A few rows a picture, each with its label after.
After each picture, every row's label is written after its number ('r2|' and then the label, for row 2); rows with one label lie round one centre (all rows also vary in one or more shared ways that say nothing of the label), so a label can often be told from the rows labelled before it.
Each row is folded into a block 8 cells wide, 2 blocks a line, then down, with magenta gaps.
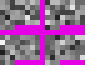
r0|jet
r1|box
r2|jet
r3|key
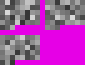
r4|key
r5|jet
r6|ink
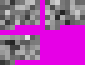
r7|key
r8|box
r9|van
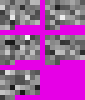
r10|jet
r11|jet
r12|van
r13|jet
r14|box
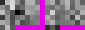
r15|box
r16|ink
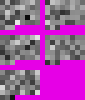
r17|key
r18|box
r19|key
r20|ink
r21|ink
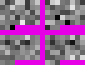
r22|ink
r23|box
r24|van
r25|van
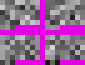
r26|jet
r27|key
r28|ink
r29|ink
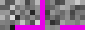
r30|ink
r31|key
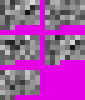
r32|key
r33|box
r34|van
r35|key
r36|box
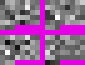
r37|box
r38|jet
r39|van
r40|ink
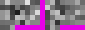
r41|van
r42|jet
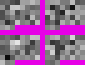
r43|key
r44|van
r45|key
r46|van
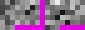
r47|key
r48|box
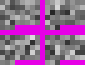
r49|jet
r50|box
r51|key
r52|jet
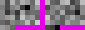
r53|van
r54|ink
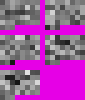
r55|box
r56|ink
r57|ink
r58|jet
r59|van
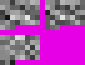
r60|jet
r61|jet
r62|ink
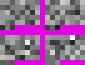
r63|ink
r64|ink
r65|box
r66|van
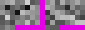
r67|van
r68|jet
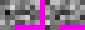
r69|box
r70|box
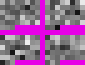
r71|van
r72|ink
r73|box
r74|box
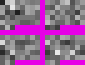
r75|box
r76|ink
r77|jet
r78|jet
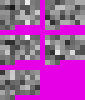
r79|van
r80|key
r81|van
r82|jet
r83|box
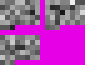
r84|ink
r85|van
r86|box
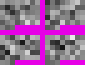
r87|van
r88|key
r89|jet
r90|van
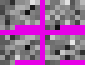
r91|key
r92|ink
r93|key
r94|box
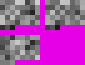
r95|ink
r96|ink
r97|key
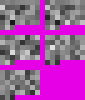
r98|jet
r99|jet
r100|jet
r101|ink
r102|ink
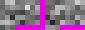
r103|box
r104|key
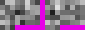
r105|box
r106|box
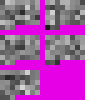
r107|box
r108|ink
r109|box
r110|ink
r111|van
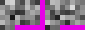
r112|box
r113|box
